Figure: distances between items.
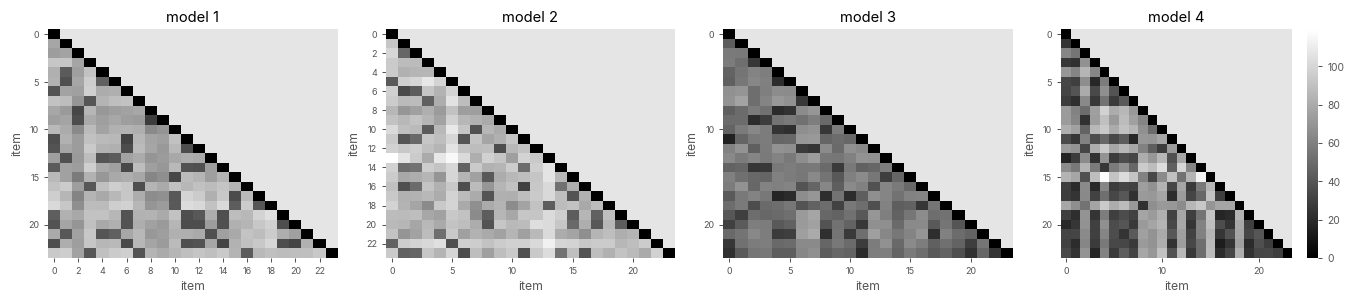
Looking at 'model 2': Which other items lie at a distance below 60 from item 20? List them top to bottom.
8, 15, 17, 19
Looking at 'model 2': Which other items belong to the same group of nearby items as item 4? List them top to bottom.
21
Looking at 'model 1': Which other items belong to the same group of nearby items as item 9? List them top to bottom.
2, 8
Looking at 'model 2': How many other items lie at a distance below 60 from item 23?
6
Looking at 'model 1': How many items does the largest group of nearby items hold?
8
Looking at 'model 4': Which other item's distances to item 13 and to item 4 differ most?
0
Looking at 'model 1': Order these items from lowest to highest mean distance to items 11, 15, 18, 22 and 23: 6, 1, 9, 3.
6, 9, 3, 1
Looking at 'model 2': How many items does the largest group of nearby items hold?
7
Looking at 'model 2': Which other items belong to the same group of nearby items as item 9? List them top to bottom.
12
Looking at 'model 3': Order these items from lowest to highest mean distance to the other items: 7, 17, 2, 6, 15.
17, 2, 15, 6, 7
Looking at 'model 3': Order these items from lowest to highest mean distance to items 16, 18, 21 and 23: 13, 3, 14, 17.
17, 14, 3, 13
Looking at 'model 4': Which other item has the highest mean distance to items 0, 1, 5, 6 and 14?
15
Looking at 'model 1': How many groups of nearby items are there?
5
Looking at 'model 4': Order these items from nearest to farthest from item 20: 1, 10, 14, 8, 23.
1, 23, 14, 8, 10
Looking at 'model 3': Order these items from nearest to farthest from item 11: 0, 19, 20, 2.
0, 20, 19, 2
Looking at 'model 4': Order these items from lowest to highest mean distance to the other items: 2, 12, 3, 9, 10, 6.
3, 6, 2, 9, 12, 10
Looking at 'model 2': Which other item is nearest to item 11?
16
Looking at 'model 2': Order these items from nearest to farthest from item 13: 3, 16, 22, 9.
3, 9, 16, 22
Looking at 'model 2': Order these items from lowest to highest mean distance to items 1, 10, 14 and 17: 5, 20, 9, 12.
20, 9, 12, 5
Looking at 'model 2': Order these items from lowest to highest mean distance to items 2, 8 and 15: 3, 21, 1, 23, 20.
20, 1, 23, 21, 3
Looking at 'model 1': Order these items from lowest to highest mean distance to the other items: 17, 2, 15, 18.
2, 15, 17, 18
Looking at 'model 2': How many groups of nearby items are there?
7
